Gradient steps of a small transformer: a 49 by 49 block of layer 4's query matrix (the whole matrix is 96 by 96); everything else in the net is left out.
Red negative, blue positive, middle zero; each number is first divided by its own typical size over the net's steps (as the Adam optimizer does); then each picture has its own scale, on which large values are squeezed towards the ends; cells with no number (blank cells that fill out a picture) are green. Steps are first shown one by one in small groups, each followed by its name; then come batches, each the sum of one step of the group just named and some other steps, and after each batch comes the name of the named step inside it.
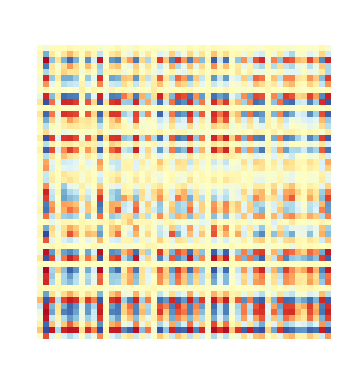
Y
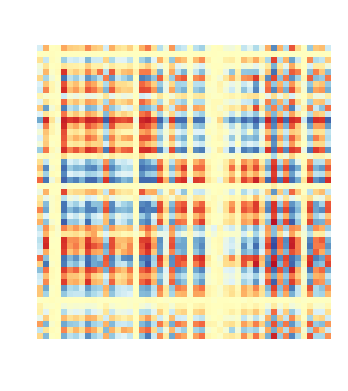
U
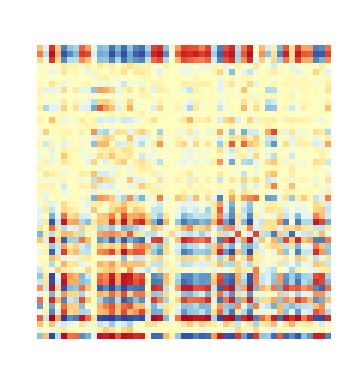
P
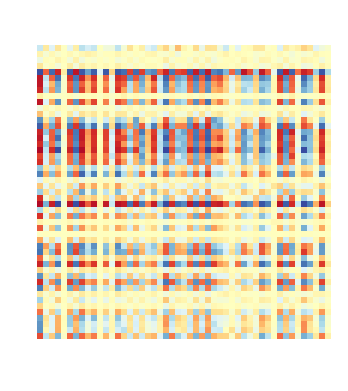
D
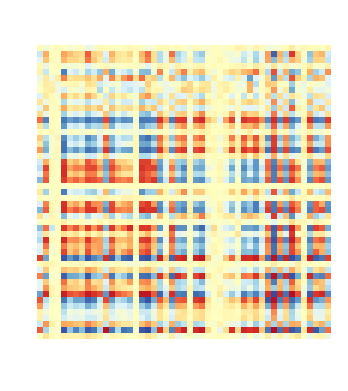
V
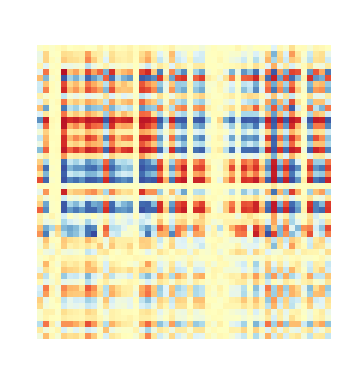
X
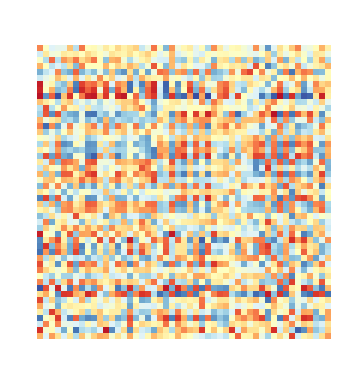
V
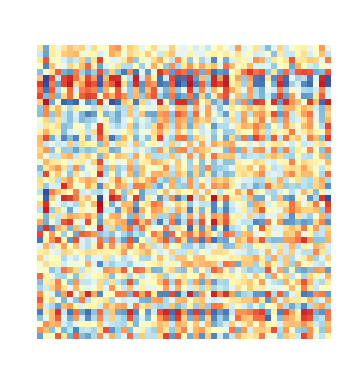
V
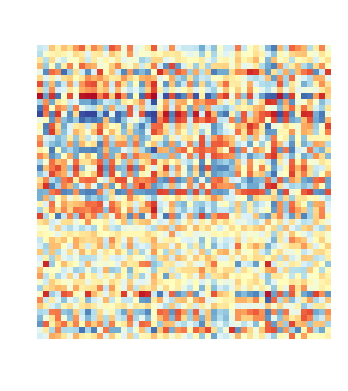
V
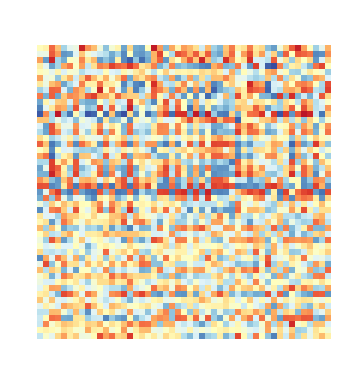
P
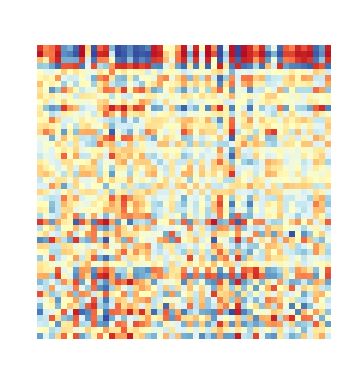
P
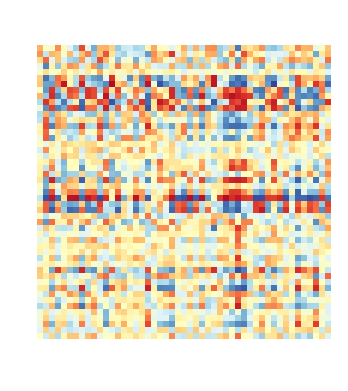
X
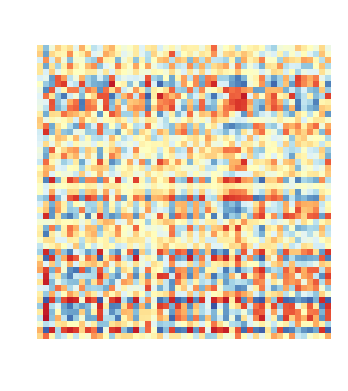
Y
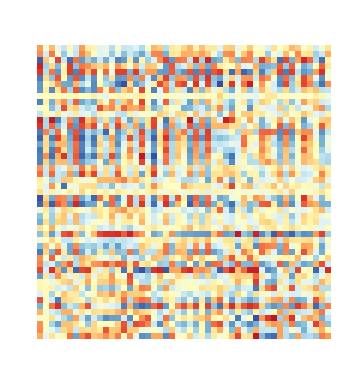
P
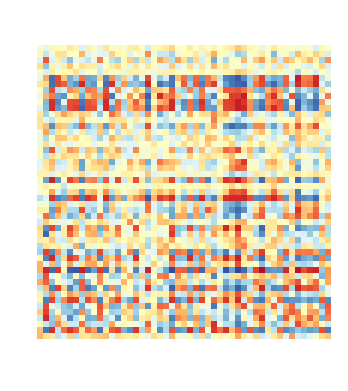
Y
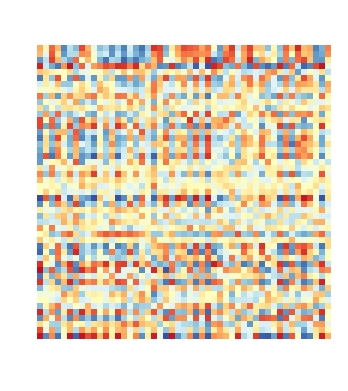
P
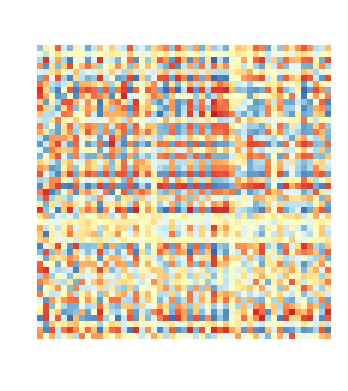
Y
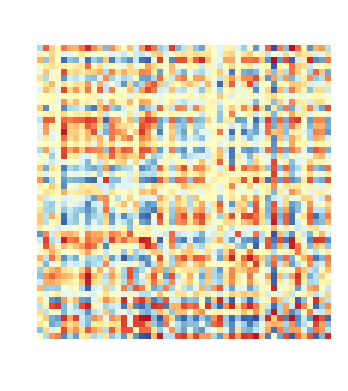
U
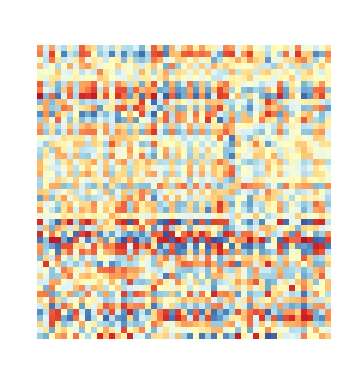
P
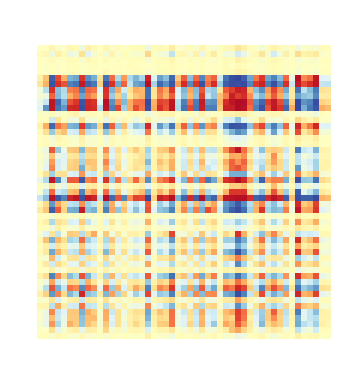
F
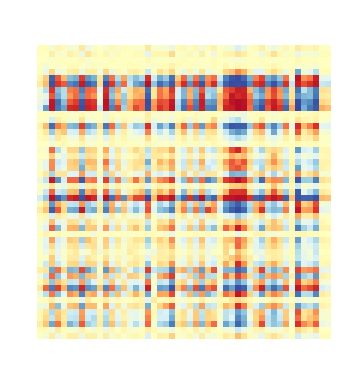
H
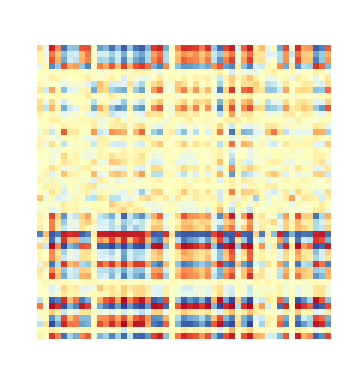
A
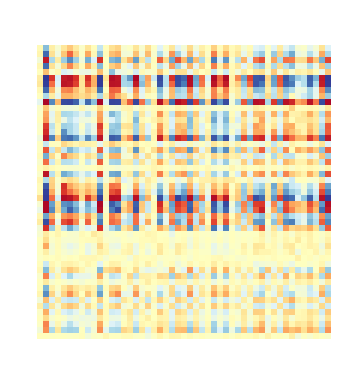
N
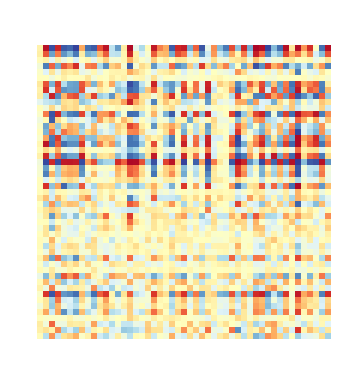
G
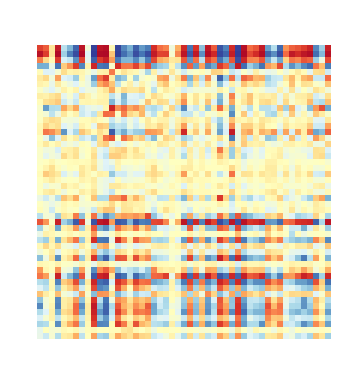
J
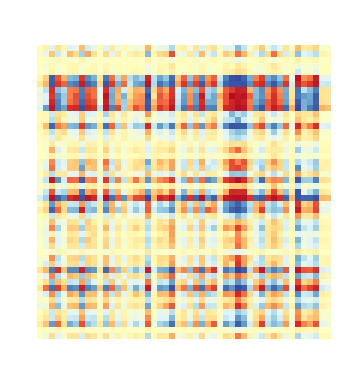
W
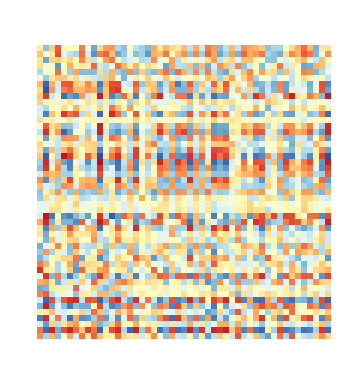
J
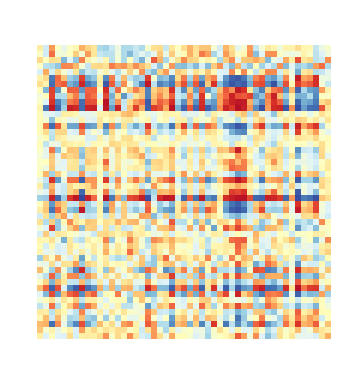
H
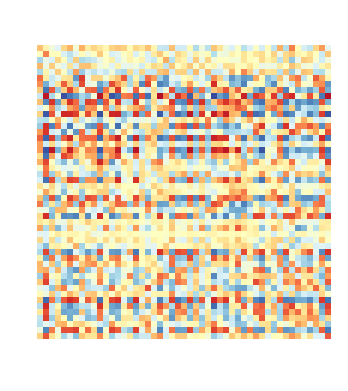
H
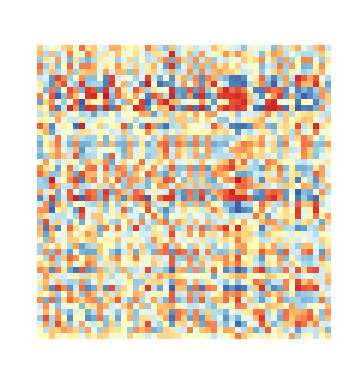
W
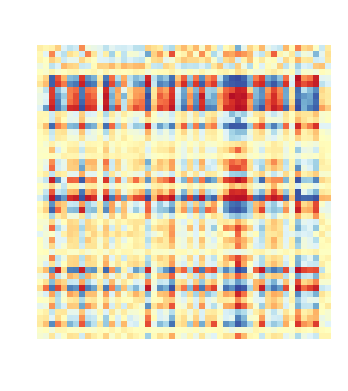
W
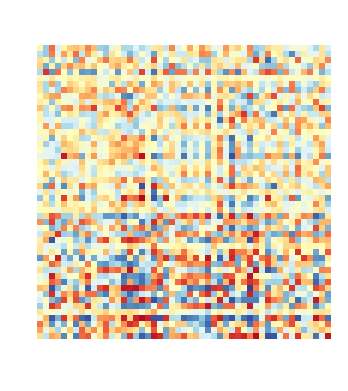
A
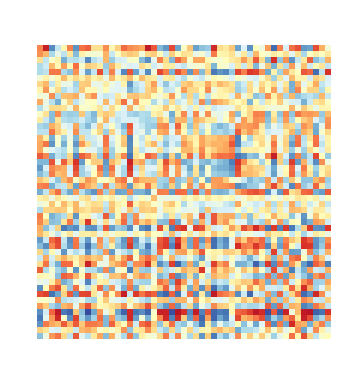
G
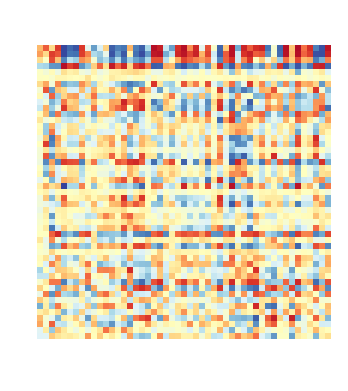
G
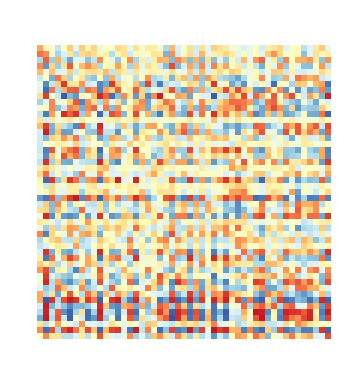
H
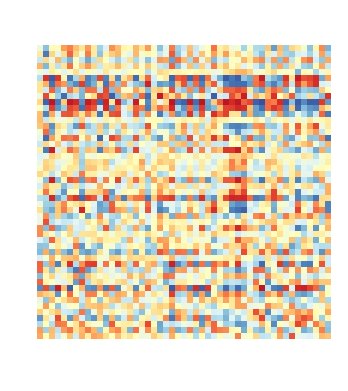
H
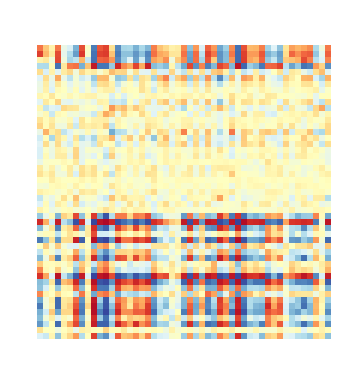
J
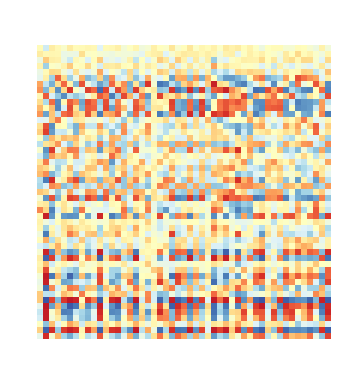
F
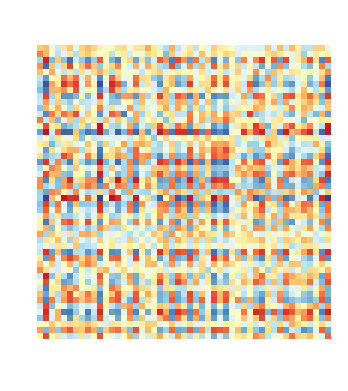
N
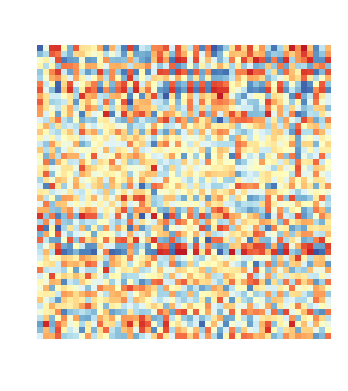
A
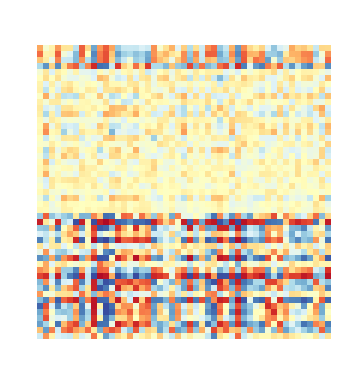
J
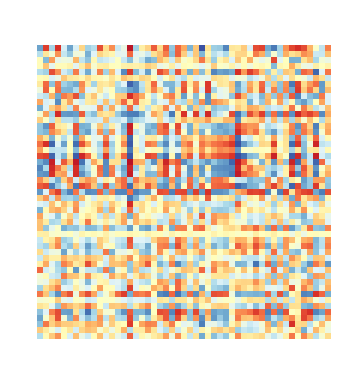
G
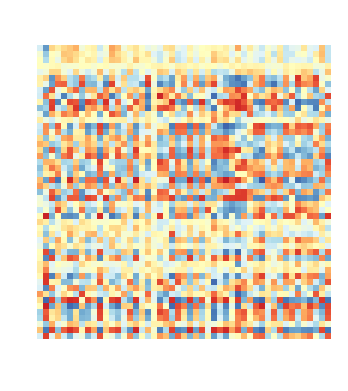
F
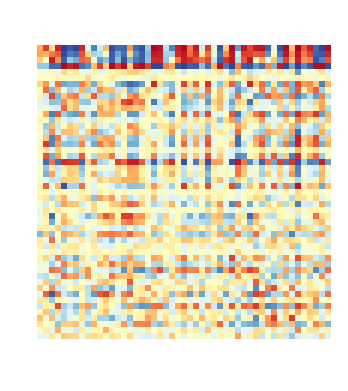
G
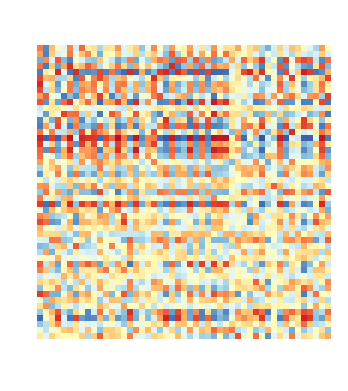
G
